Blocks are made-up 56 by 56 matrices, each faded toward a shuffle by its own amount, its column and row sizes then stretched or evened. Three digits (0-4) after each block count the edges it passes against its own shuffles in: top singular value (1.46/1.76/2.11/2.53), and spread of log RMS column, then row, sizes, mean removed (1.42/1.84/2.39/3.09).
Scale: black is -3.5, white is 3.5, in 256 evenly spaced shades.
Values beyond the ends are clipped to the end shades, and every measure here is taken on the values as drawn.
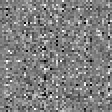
0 3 2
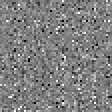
0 2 1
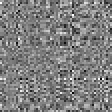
3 3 3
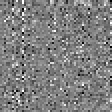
2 3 0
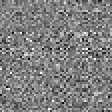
3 0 2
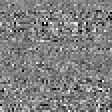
1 0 4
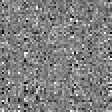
1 3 1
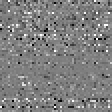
0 1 4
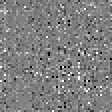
0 2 1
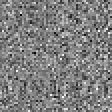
2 1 0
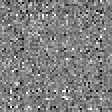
0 2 2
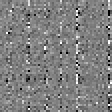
3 3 0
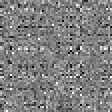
3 2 2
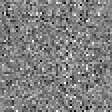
1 2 1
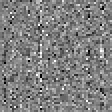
1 3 0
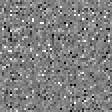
1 1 0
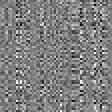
4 4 1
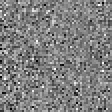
0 2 0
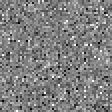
0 0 0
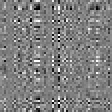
4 4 3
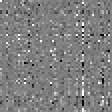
3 3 1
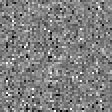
0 2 1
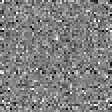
2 1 2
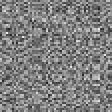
3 1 0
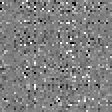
2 2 2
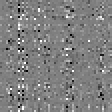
2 3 2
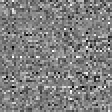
0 2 3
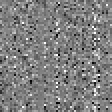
0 3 0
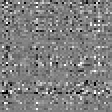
2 2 4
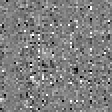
0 3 1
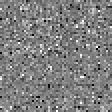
0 1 2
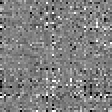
2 3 3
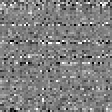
3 0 4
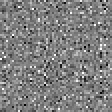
2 1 0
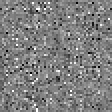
0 1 1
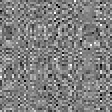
4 3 0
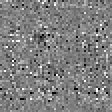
0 2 2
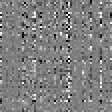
3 4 3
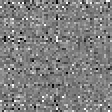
2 1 3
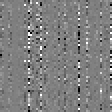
3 4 0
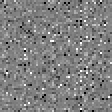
1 2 1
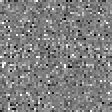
0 0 3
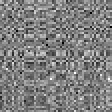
4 0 2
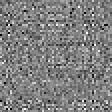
3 1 2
